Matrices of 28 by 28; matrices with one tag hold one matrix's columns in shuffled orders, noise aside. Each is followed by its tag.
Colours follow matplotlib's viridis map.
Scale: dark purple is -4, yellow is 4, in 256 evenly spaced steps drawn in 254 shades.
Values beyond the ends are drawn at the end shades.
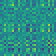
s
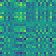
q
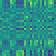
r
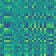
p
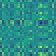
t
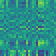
r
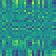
r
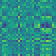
p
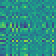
p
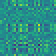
s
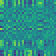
r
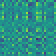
q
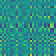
p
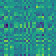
p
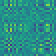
s
